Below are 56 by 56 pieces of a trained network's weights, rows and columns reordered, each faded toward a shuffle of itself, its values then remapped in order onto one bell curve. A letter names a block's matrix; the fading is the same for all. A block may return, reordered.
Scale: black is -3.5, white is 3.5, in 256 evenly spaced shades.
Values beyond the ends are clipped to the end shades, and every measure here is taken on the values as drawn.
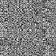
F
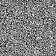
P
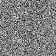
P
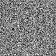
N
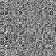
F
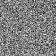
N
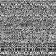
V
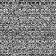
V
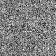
N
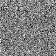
N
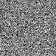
N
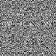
F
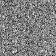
P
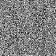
P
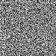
N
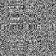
F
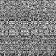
V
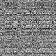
V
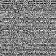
V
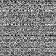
V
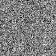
P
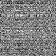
V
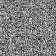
N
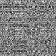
V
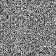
N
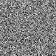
P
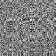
F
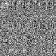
F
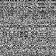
V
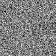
P
